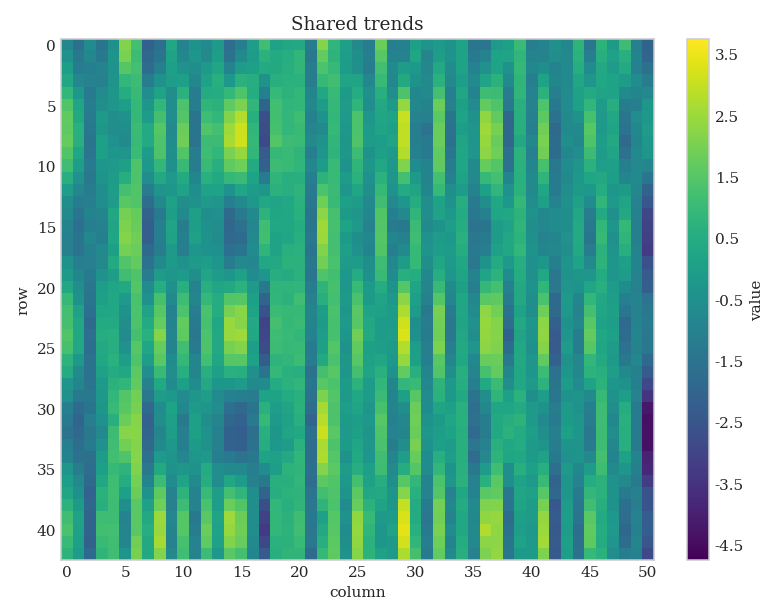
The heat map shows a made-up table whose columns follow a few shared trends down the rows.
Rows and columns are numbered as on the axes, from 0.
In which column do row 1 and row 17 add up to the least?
50
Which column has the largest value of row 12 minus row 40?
17
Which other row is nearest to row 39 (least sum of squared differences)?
40
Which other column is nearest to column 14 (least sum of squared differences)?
15
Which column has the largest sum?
6
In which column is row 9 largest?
29
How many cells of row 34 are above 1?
8
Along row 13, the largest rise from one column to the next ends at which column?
22
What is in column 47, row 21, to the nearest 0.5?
0
